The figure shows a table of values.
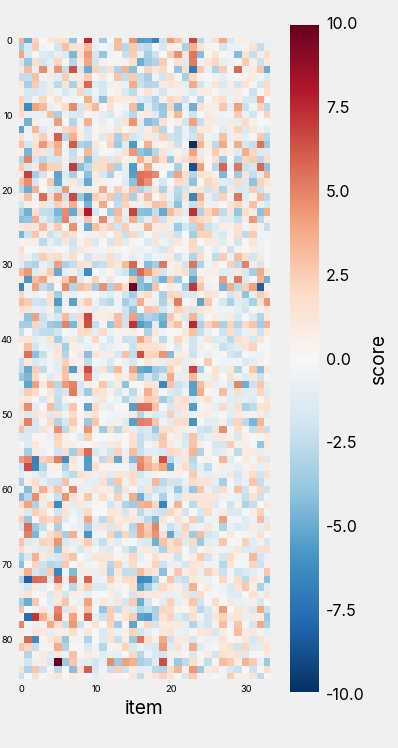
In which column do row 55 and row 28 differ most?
9
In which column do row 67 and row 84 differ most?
5
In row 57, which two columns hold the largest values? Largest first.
1, 16
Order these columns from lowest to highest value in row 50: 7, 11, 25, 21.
21, 11, 25, 7
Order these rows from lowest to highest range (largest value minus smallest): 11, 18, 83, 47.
11, 47, 18, 83
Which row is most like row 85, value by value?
54
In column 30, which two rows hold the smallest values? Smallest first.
46, 34
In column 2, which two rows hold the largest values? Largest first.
77, 72
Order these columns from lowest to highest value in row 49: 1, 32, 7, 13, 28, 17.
28, 13, 32, 7, 1, 17
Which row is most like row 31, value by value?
19
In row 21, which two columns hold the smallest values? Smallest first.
23, 9
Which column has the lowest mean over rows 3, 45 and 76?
16
